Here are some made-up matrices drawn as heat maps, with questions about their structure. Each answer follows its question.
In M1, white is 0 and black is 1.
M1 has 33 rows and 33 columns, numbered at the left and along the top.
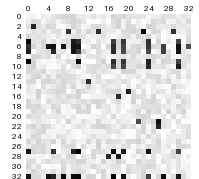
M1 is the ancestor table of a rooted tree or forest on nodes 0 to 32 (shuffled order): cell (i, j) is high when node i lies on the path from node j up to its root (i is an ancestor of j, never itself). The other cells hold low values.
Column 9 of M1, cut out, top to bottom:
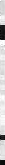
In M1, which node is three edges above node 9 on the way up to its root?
7
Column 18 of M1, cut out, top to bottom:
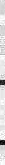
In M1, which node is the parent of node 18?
16
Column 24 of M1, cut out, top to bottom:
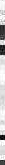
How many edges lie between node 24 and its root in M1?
7
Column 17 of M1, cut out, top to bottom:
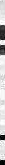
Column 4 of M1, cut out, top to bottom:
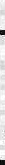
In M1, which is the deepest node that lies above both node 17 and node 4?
32
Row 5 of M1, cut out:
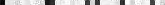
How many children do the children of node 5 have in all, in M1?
2
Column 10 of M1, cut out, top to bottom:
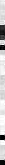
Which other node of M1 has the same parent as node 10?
0
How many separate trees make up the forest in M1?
10
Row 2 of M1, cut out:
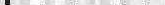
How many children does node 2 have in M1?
1
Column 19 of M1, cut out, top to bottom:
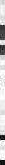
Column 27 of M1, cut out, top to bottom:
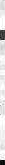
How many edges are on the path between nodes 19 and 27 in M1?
4
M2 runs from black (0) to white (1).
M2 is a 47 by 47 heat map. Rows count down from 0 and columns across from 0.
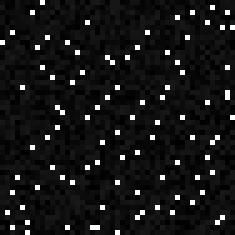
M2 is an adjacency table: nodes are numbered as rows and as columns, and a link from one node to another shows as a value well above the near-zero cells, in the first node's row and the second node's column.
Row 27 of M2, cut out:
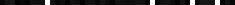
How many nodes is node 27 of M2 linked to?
4
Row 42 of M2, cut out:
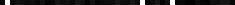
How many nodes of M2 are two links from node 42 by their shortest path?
1
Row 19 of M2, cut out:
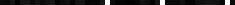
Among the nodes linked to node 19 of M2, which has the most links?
node 45
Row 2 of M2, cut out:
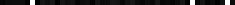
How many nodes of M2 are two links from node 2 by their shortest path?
6
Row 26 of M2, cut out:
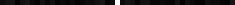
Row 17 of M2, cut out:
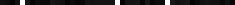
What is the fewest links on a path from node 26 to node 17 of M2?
2
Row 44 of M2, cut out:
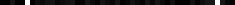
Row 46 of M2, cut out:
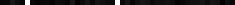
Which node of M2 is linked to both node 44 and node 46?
node 5
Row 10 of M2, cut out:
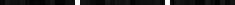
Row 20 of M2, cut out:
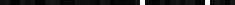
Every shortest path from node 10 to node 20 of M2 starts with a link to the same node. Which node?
node 33
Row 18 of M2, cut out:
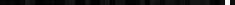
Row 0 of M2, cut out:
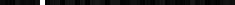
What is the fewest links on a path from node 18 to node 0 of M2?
4
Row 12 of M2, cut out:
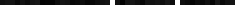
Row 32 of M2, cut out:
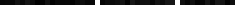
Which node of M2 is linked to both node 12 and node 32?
node 35
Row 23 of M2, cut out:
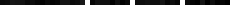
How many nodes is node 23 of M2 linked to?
4
